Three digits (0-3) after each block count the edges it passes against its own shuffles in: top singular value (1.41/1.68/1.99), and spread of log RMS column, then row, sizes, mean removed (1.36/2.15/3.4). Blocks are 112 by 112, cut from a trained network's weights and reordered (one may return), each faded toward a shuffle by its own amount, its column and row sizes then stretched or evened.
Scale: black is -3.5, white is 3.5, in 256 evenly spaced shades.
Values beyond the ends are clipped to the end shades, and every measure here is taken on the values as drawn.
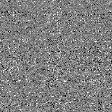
1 1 2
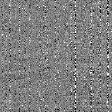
1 3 0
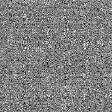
1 2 1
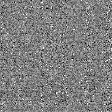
0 2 1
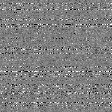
2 1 3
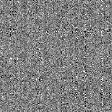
1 2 1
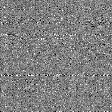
1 0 2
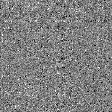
0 1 1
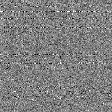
2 0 2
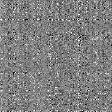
1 2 2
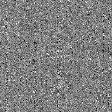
0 2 0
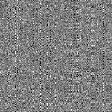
3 2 1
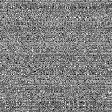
3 0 1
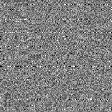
3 0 2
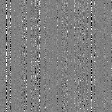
3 3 0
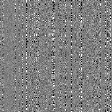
3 3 1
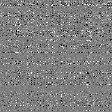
0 2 3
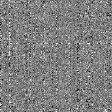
1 2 1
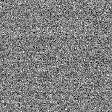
1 1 0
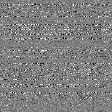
0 0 3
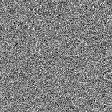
2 0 0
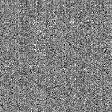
2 1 1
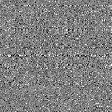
3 0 2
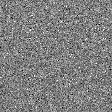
0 0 1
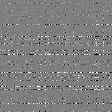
3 1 3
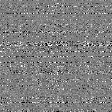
1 1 3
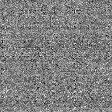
1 1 1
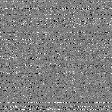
1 1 3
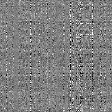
3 3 1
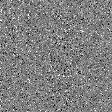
0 1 0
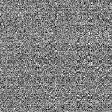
3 2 0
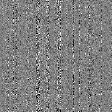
1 3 1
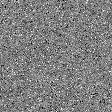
0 0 0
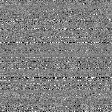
1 0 3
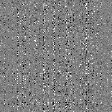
2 3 1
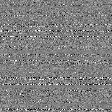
2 0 3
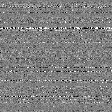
3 0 3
